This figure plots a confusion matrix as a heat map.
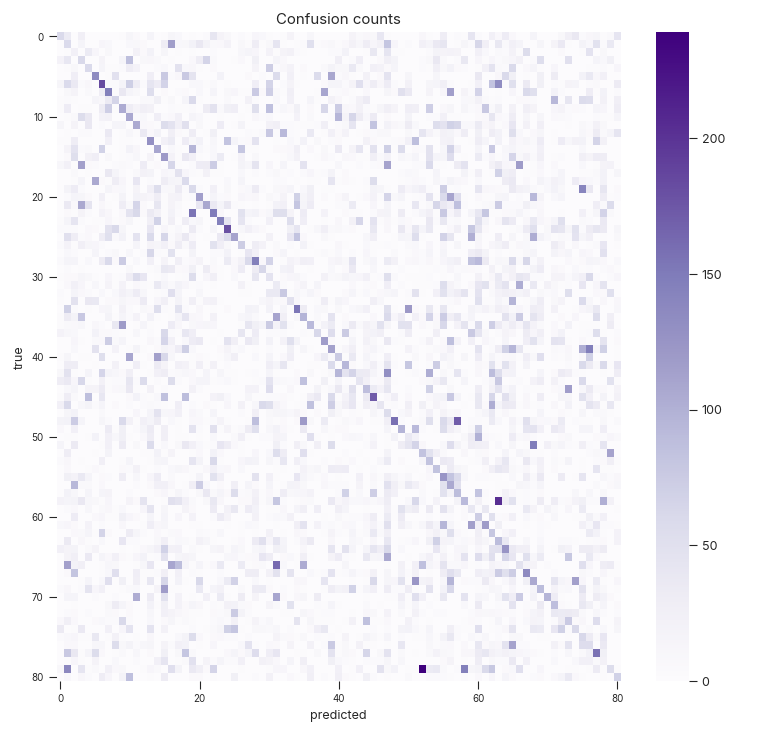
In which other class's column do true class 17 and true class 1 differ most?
16
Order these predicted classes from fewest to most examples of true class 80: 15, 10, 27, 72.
27, 72, 15, 10
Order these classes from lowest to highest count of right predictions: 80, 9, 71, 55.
80, 71, 9, 55
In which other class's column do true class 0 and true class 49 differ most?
51
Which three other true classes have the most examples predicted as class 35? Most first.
48, 66, 43
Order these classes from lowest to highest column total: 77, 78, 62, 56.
77, 78, 62, 56
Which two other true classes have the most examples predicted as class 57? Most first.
48, 21
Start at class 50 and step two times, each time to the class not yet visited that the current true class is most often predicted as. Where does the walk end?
62
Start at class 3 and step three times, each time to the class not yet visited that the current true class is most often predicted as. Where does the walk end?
14
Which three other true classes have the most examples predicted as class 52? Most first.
79, 66, 12
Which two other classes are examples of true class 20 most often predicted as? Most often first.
56, 68
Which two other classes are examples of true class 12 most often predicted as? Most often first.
32, 30
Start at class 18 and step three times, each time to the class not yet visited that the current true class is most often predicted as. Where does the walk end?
76
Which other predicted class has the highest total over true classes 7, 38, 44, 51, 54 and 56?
68
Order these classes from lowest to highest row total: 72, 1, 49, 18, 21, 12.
72, 18, 12, 49, 1, 21
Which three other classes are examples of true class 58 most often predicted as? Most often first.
63, 78, 31
